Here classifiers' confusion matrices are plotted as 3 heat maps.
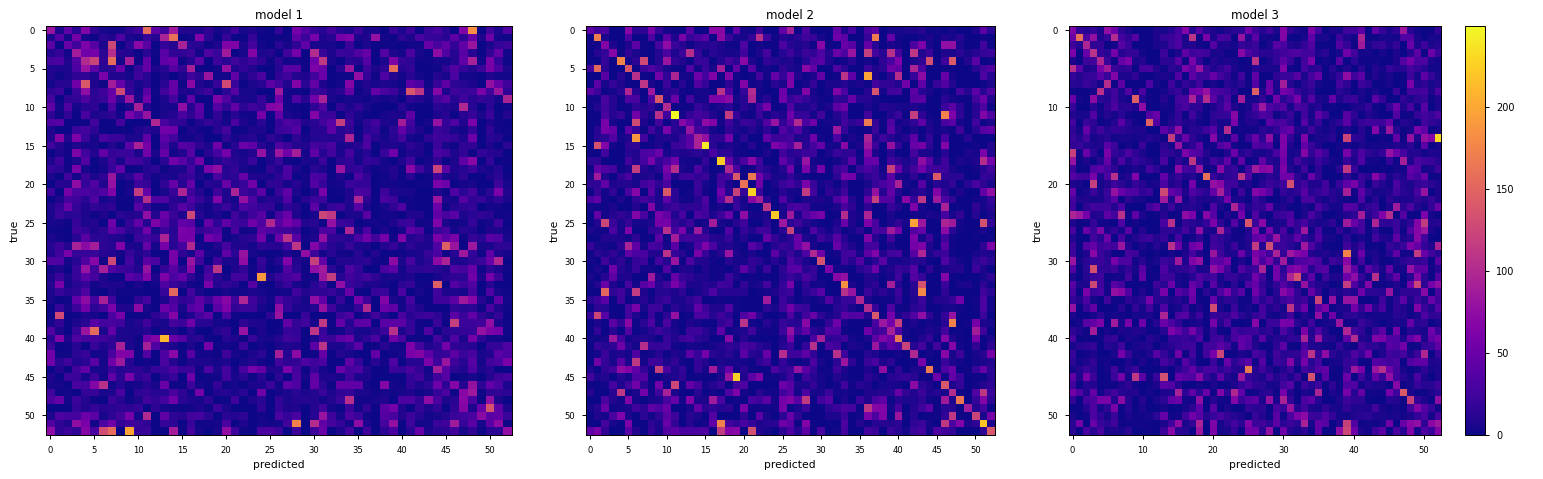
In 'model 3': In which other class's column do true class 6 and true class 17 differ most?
47
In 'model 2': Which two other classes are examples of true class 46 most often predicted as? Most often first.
11, 42
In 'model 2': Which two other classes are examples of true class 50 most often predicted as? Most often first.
47, 40
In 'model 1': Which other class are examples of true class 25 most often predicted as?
32
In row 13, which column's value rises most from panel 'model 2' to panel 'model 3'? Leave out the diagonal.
22
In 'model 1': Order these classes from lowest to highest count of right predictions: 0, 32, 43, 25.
43, 0, 25, 32
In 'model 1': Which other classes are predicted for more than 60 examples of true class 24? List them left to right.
11, 16, 31, 32
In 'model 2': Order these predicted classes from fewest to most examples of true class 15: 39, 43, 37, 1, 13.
37, 13, 43, 39, 1
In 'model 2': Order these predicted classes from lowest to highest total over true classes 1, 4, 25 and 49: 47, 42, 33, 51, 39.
39, 33, 51, 42, 47
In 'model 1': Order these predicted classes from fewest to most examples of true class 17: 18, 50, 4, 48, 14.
18, 50, 4, 14, 48
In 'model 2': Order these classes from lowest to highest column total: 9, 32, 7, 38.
38, 7, 32, 9
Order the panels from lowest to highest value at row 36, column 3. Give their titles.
model 2, model 1, model 3
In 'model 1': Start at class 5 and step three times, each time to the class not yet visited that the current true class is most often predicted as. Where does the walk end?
7
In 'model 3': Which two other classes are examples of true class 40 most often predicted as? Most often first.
33, 35
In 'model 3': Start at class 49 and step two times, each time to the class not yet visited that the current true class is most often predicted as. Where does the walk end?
3
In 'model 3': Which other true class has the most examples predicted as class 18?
51
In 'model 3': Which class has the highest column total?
39
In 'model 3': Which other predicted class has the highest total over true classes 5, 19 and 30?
0
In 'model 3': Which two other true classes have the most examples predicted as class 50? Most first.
25, 42
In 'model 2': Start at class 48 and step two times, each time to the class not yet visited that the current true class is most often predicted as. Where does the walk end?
5
